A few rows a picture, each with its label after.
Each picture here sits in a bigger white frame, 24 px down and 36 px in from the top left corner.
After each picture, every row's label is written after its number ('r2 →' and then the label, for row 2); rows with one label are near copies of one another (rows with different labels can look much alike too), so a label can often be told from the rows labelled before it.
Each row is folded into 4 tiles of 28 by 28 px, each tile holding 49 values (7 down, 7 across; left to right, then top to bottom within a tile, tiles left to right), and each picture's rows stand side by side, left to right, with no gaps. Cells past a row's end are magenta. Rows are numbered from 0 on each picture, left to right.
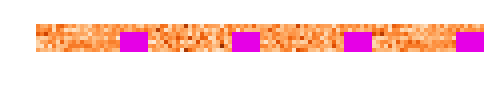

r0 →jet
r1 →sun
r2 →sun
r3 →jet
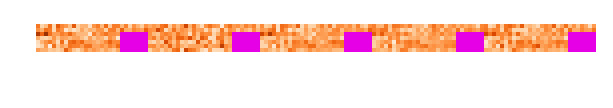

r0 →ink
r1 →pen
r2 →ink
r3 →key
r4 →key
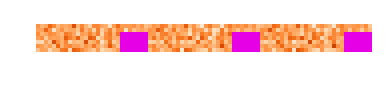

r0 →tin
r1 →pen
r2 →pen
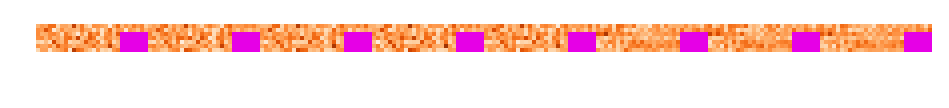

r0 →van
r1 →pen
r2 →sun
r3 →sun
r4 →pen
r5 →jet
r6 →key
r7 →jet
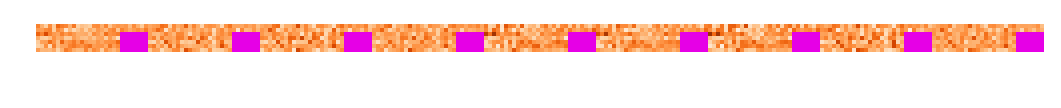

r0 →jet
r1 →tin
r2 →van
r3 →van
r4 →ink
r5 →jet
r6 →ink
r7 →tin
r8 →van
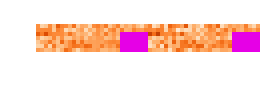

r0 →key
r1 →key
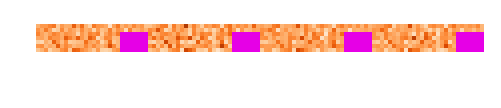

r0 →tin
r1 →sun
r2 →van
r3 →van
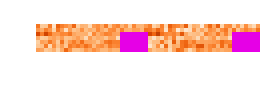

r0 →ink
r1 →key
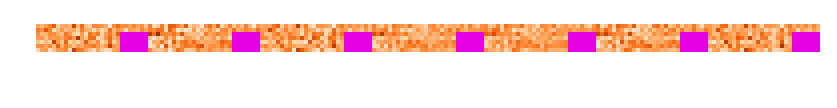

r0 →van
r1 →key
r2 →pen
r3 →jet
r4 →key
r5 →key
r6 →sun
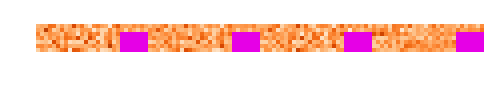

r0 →pen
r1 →pen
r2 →van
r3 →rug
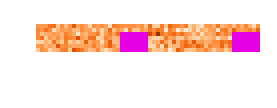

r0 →tin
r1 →jet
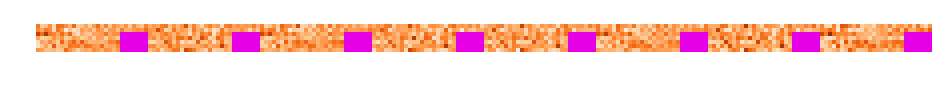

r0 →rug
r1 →pen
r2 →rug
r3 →van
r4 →sun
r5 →rug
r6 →sun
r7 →jet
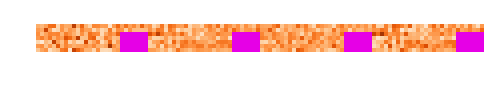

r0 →sun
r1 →ink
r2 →van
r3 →key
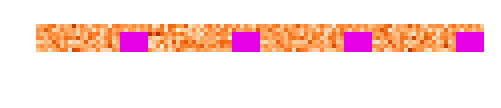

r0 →pen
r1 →ink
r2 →pen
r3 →van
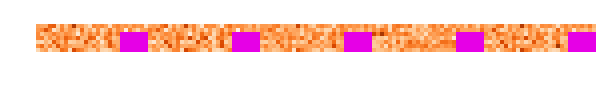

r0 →tin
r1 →tin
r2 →pen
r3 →ink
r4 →sun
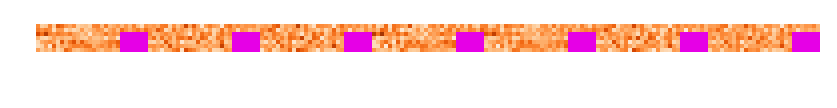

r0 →jet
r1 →pen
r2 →van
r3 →ink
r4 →jet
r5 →van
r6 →van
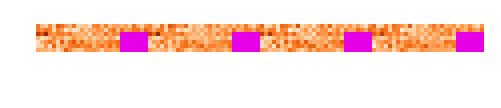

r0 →jet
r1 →jet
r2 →rug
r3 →key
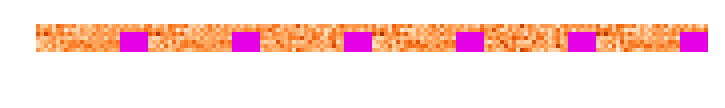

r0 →rug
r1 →rug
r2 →pen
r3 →rug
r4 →sun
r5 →key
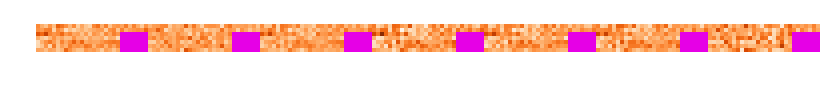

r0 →jet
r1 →van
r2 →ink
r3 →rug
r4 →rug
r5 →key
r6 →pen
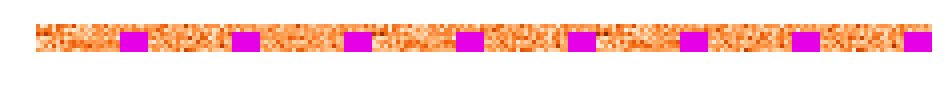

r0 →key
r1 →van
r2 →sun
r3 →ink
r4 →pen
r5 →rug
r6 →van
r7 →sun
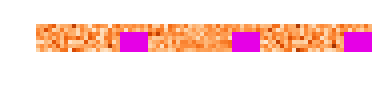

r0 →pen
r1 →ink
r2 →sun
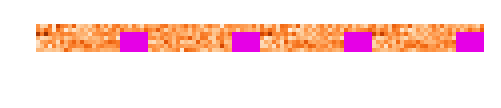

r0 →ink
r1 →pen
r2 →rug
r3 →rug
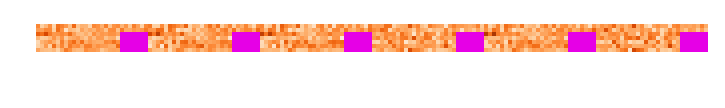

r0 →ink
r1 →key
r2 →ink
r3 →van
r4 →ink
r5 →pen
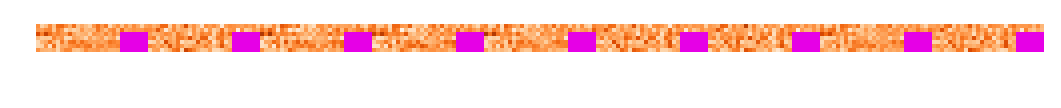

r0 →key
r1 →tin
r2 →jet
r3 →rug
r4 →ink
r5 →tin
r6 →tin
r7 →key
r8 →tin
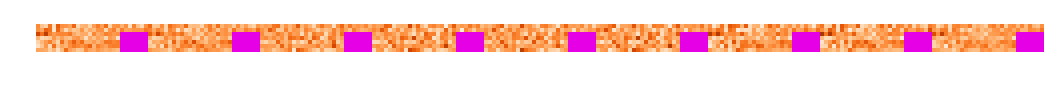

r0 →ink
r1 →rug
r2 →pen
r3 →van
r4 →van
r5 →van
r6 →key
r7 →ink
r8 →ink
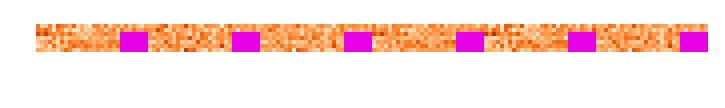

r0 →key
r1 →van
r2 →pen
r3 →rug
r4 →ink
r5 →sun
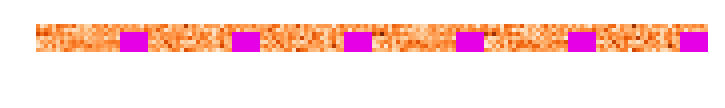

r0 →key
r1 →sun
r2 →sun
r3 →jet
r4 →rug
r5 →sun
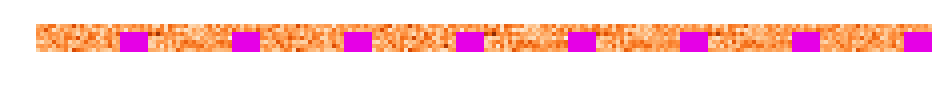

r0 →van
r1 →ink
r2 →sun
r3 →van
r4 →jet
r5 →key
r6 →rug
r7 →van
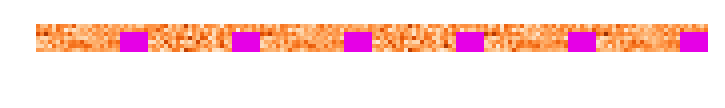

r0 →rug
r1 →tin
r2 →rug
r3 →sun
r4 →ink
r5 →jet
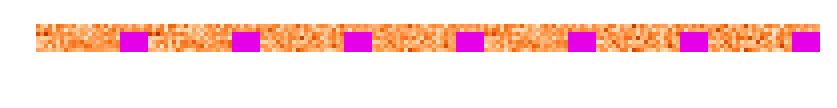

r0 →ink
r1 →ink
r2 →van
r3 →pen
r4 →key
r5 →sun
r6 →pen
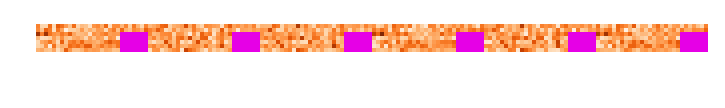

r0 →ink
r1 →van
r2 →sun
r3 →jet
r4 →tin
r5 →rug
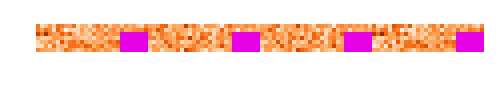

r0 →rug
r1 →van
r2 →van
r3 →rug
